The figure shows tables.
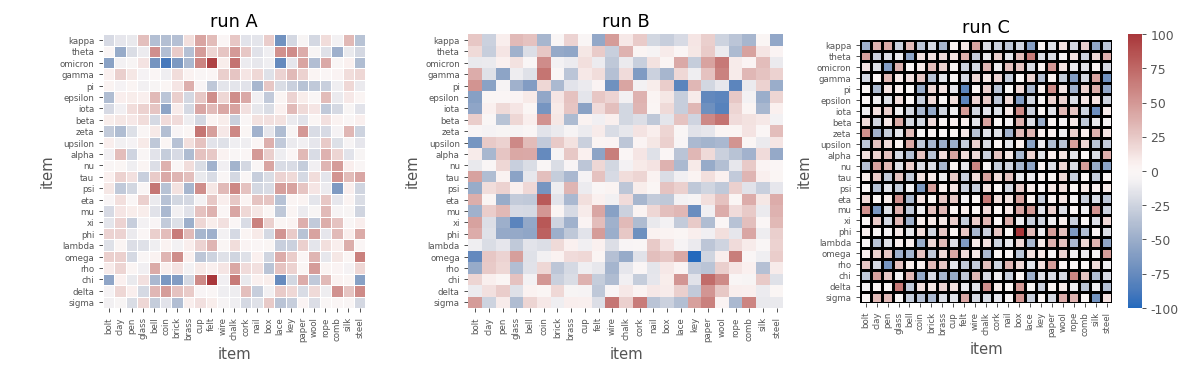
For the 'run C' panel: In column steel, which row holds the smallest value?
gamma
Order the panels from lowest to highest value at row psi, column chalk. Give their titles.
run B, run C, run A
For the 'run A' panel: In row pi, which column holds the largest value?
brass
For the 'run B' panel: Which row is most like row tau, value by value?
theta
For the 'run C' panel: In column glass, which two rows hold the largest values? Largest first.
delta, eta
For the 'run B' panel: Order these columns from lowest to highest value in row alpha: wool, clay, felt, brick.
felt, clay, wool, brick
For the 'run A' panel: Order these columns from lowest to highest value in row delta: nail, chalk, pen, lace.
nail, chalk, pen, lace
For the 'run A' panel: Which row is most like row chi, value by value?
omicron
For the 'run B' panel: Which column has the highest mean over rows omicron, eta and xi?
coin
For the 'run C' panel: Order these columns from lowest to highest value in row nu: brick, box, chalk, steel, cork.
steel, box, cork, brick, chalk
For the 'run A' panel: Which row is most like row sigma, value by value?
upsilon
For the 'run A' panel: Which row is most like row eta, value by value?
mu
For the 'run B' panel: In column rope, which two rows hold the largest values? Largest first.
omega, upsilon
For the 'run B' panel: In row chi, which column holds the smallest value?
wire
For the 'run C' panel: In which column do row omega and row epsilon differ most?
felt
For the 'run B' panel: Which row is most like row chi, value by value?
omicron
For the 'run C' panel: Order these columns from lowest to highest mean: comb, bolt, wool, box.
comb, bolt, wool, box
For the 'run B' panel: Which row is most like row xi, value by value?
phi
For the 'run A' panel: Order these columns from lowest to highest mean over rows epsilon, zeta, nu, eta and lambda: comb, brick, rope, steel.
steel, brick, comb, rope
